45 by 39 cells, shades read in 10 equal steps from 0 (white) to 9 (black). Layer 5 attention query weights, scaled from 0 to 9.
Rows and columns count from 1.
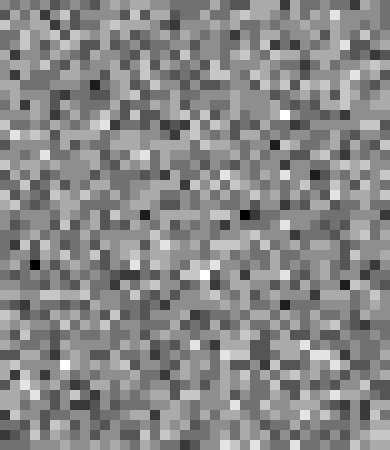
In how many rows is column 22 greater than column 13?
13
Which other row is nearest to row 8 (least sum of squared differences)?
45
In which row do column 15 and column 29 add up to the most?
31
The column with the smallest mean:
23
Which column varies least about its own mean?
9
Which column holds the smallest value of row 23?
29
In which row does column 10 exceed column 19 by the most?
40
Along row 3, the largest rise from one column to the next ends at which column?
6
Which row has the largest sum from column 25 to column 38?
22
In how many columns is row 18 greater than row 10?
13
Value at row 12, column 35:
7
